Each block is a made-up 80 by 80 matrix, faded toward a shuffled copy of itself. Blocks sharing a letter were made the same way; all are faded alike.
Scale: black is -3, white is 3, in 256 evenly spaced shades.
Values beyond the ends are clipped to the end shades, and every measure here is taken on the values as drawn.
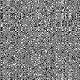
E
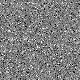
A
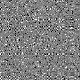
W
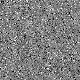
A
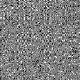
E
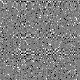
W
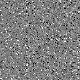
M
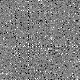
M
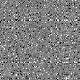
W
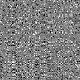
E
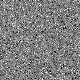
A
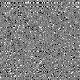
W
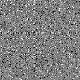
E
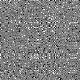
W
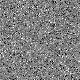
A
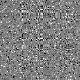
E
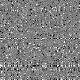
W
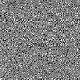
E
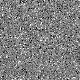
A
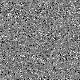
A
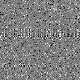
W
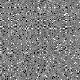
W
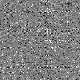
M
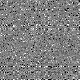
W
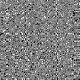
E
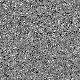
A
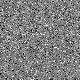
A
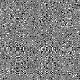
E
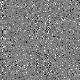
M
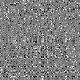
W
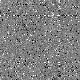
M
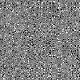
E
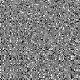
E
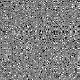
W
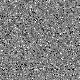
A
